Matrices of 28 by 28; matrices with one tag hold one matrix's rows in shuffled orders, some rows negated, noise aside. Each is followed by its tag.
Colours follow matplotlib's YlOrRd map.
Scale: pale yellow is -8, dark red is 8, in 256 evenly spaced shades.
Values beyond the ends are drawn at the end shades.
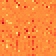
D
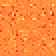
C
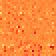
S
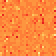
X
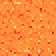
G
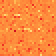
G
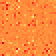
D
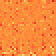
C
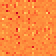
D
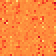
X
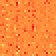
D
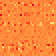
S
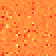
D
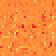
C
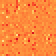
D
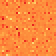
D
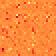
D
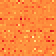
S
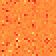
D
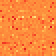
C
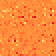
C
